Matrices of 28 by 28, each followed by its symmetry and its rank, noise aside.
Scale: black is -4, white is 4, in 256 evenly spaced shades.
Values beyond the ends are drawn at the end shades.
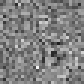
symmetric, rank six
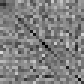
symmetric, rank seven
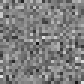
no symmetry, rank seven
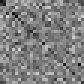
symmetric, rank seven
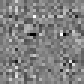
no symmetry, rank five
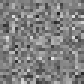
no symmetry, rank seven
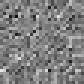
symmetric, rank five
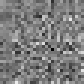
no symmetry, rank six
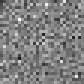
symmetric, rank six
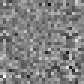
no symmetry, rank six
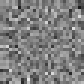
no symmetry, rank five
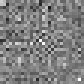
symmetric, rank five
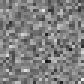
no symmetry, rank seven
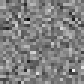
no symmetry, rank seven
